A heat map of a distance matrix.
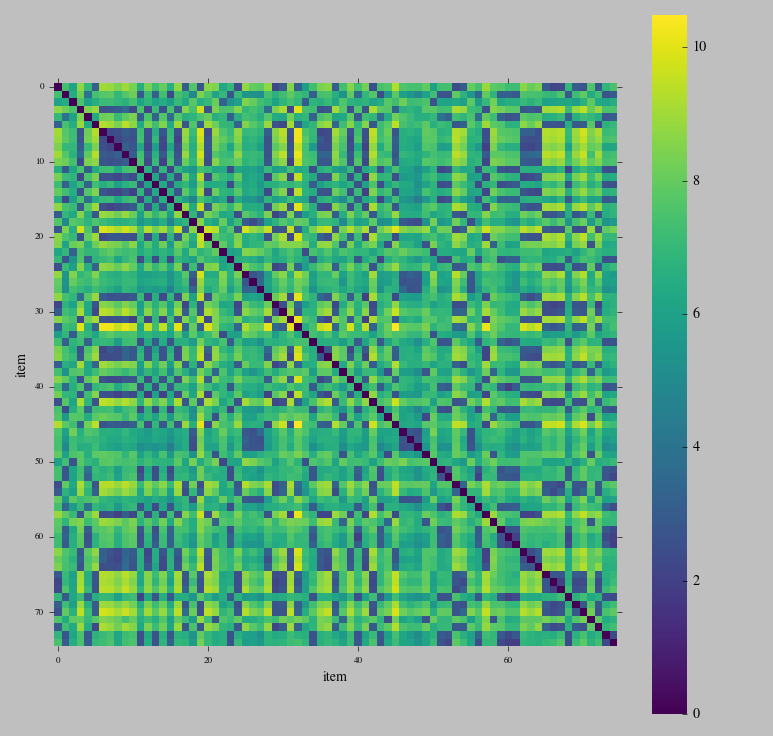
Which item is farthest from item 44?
19
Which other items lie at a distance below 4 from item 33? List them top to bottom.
2, 22, 50
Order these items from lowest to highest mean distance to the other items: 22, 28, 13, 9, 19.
13, 28, 9, 22, 19
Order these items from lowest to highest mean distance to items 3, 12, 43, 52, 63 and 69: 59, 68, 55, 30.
68, 59, 55, 30
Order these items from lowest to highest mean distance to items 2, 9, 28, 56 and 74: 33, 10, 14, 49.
14, 10, 33, 49
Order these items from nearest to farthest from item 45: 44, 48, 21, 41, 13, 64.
41, 64, 48, 13, 44, 21
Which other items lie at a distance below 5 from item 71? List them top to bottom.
21, 38, 44, 49, 58
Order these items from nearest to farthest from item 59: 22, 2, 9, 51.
51, 2, 22, 9
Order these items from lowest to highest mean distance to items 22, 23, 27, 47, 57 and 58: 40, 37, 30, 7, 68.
68, 40, 7, 37, 30
